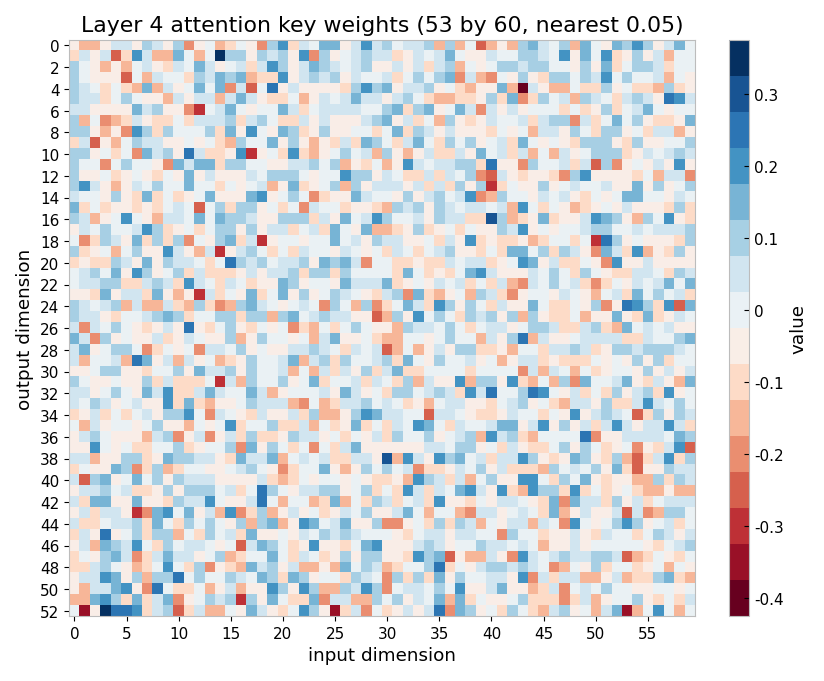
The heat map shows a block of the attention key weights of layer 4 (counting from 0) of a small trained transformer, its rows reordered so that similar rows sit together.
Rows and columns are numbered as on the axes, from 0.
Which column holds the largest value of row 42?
18
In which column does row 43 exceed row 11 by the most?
9
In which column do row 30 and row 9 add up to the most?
28
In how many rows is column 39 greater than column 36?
20
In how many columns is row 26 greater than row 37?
25
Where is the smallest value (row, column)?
4, 43
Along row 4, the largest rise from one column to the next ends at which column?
44
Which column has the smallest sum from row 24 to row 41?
54
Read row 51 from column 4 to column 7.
0.1 -0.1 0.15 -0.1
